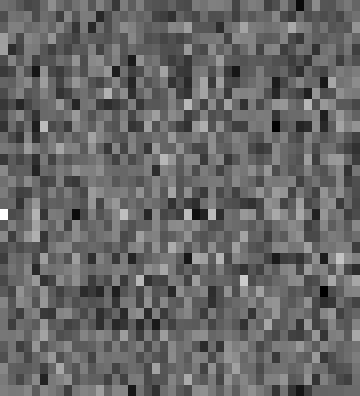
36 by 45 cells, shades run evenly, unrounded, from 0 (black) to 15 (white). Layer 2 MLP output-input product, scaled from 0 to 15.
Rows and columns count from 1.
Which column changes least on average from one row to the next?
11
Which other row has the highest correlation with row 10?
35
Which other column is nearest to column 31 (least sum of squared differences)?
18
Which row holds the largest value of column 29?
10
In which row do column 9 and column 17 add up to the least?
36
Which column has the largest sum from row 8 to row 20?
43
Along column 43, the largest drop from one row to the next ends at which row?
19
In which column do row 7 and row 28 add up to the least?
15
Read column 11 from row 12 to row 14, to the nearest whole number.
7 6 5
